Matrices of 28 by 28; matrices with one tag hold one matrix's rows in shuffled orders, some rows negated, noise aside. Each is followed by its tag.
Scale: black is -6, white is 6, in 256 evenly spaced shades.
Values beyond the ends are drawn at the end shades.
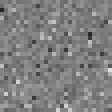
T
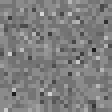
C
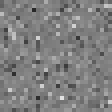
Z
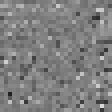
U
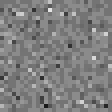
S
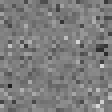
U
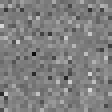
T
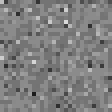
T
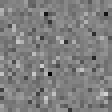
S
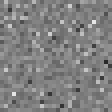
C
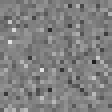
C
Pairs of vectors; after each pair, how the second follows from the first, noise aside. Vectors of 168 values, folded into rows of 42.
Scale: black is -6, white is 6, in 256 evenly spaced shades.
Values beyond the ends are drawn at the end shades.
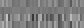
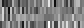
wrapped around, negated, scaled up.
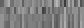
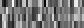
wrapped around, negated, scaled up.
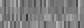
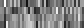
reversed, negated, scaled up.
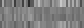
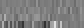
reversed, negated, partly zeroed.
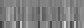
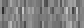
wrapped around.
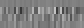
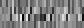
reversed, negated, scaled up.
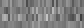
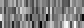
wrapped around, negated, scaled up.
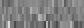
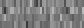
wrapped around, negated.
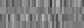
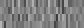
wrapped around.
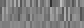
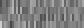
wrapped around, negated.
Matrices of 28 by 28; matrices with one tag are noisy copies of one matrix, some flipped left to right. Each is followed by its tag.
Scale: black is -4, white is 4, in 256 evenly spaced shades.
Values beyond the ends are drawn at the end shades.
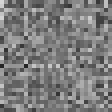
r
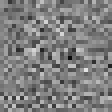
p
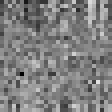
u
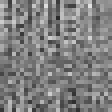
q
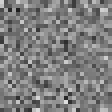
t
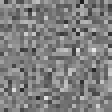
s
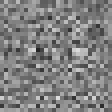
p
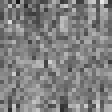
u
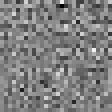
s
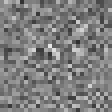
p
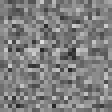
p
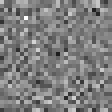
t
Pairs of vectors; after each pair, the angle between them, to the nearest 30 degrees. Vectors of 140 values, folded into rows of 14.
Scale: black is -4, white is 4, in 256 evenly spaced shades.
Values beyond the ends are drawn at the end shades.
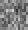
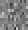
60 degrees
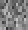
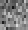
30 degrees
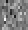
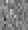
150 degrees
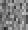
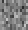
120 degrees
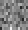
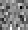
30 degrees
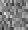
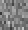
30 degrees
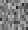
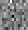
90 degrees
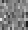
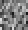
60 degrees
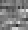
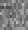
60 degrees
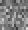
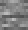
90 degrees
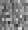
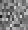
60 degrees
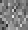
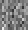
120 degrees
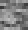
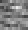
60 degrees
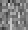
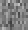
150 degrees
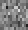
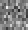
150 degrees
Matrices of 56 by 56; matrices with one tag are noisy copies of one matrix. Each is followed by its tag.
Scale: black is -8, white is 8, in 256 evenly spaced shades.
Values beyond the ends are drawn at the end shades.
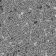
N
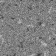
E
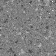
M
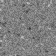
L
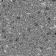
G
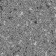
N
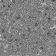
G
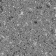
N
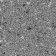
L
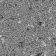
E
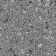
M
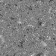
E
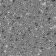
G
